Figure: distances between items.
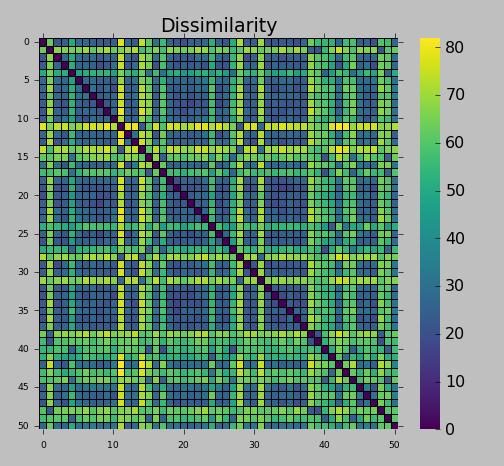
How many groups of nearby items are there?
5
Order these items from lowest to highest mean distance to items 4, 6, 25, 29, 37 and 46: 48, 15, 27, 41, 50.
50, 27, 41, 15, 48
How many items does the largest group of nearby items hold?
33
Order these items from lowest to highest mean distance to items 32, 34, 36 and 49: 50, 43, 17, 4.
50, 4, 17, 43
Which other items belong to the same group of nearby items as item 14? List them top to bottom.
11, 28, 31
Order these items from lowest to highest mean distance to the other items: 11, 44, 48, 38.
44, 48, 38, 11
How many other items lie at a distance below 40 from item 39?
3
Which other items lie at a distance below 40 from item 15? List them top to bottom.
4, 17, 27, 40, 44, 49
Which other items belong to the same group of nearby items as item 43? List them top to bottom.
24, 41
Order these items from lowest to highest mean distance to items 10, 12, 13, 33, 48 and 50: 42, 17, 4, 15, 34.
34, 42, 4, 17, 15
